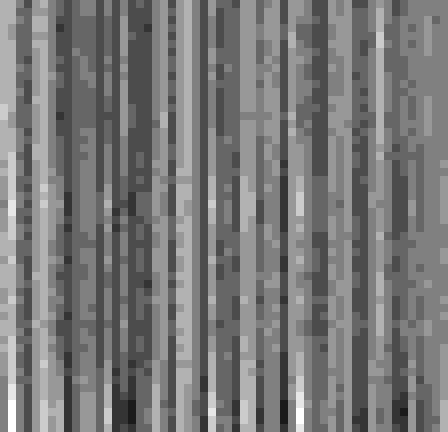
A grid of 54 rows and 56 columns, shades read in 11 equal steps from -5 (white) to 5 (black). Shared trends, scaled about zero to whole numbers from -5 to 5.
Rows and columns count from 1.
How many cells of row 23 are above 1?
11
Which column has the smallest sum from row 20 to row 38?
2
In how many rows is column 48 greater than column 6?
28
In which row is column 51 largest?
52
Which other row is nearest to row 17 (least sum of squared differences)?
13
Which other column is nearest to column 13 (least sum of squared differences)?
19
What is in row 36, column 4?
1
